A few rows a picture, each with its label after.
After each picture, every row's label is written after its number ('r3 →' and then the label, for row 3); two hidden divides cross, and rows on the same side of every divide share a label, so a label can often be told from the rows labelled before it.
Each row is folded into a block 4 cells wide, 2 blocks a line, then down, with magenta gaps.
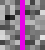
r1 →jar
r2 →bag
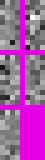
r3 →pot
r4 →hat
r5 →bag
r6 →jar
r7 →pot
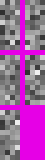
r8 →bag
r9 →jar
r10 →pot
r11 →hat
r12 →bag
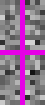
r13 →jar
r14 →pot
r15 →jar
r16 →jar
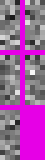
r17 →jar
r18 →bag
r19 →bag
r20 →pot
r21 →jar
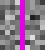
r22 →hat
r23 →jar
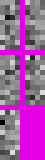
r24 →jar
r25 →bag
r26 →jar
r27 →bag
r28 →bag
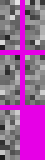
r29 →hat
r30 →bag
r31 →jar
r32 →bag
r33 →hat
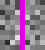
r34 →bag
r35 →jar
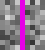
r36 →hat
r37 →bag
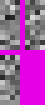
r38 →jar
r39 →hat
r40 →pot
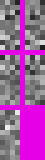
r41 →jar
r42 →jar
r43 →pot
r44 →bag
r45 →hat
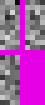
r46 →jar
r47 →jar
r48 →pot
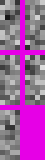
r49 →jar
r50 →hat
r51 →bag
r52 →bag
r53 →jar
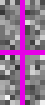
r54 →bag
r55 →bag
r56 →pot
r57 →hat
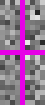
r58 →pot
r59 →hat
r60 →bag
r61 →bag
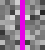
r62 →hat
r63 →jar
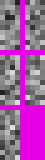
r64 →jar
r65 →jar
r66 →hat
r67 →hat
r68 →hat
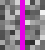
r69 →hat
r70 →bag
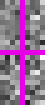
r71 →pot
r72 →hat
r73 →bag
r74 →hat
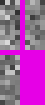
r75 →pot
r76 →jar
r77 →hat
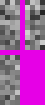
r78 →bag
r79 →jar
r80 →bag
